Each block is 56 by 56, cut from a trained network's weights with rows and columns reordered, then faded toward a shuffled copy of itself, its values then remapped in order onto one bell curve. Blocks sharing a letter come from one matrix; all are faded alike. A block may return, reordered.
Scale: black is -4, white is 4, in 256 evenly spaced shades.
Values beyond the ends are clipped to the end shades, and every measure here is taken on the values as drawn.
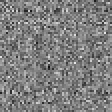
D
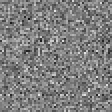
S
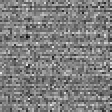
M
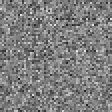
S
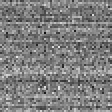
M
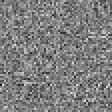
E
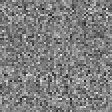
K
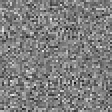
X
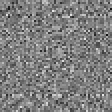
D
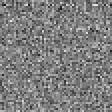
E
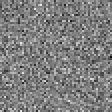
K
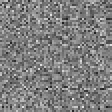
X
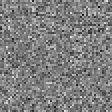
K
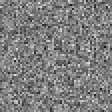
E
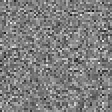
K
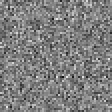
E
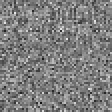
D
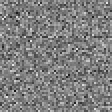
K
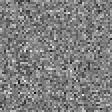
S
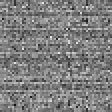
M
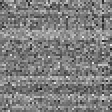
M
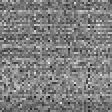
M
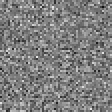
E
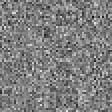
D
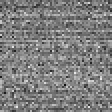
M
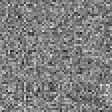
K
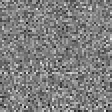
S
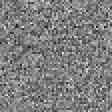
E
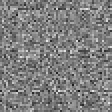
X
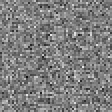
E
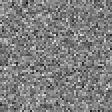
E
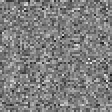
K
